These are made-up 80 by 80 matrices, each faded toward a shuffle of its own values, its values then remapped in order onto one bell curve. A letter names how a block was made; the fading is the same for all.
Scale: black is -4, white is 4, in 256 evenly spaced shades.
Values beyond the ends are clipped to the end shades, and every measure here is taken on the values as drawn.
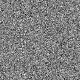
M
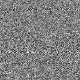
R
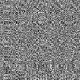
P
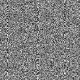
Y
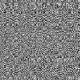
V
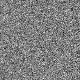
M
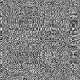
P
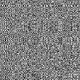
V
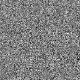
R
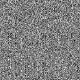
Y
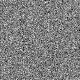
M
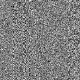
Y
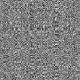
V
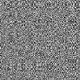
V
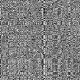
P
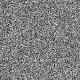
M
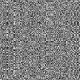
P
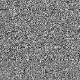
R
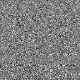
R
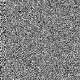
Y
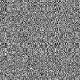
V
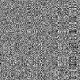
P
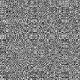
V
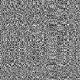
V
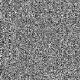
Y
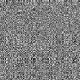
V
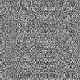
V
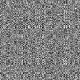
V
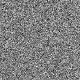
M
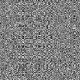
P
